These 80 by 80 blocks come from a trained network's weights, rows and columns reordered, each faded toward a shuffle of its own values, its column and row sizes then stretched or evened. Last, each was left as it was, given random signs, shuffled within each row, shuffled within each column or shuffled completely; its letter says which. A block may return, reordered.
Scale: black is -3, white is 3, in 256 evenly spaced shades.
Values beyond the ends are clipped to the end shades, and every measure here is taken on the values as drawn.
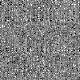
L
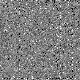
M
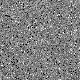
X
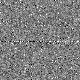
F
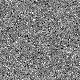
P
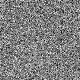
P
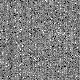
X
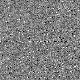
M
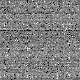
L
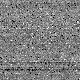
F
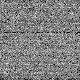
F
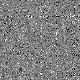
M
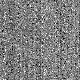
X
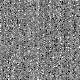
X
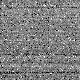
F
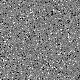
P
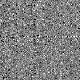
L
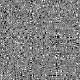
L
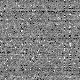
L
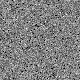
P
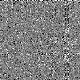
L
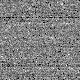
F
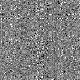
L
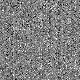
X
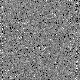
X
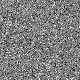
P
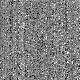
X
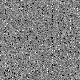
X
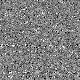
F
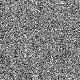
L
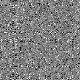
L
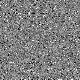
F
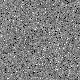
P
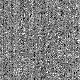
X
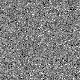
F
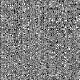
L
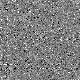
M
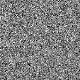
M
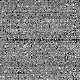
L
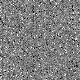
X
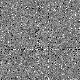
M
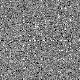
M
